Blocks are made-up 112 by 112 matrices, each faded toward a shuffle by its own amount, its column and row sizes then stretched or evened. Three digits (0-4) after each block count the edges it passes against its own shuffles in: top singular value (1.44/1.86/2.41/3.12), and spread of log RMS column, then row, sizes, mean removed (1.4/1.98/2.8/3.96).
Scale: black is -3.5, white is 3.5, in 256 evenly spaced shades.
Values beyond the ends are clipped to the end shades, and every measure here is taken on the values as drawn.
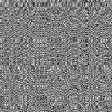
4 2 0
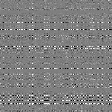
4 2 4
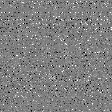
1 0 3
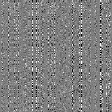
4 4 0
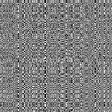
4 4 0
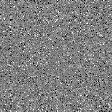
2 1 1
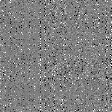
1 3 2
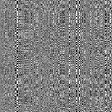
4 4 0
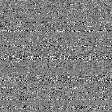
0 0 4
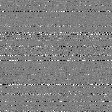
2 0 4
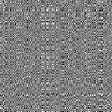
4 3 3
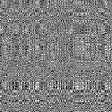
4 1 3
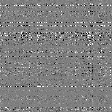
1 2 4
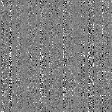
0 4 2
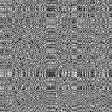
4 0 3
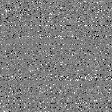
2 1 3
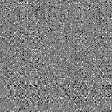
3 2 2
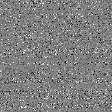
0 0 3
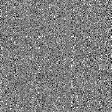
1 3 1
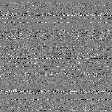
1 0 4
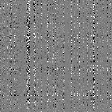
2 4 2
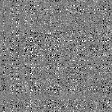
1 3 3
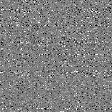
2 1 3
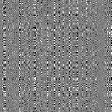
4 4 2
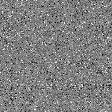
1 0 1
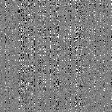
2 4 2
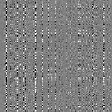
4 4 2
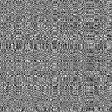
4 0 3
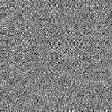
3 0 2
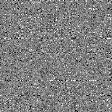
2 1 2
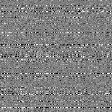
3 1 4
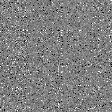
2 2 1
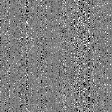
2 4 0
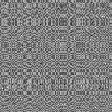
4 2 1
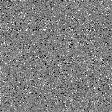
1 0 2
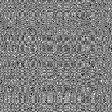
4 0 1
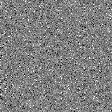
2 1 0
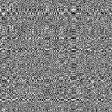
4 1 3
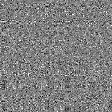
2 0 2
